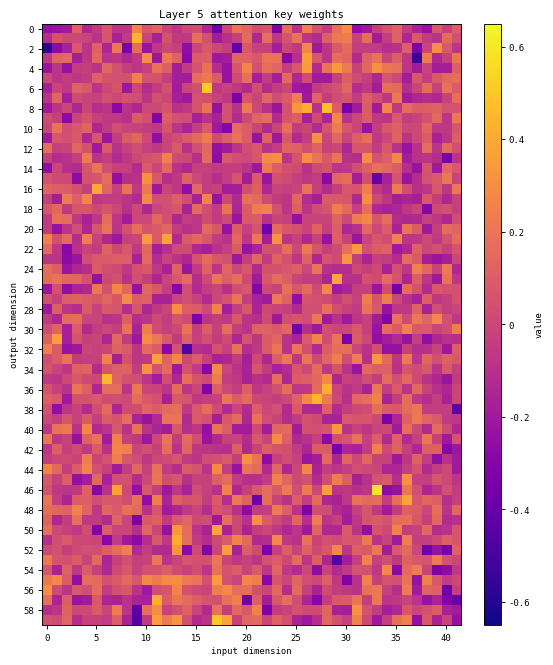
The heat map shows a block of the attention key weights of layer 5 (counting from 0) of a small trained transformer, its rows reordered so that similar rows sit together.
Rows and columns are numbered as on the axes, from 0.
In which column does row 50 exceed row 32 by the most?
14
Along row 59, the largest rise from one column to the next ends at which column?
17
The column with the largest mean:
32
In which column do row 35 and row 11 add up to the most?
27
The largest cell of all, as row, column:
46, 33
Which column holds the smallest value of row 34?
16
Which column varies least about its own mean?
15
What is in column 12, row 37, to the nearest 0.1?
-0.2
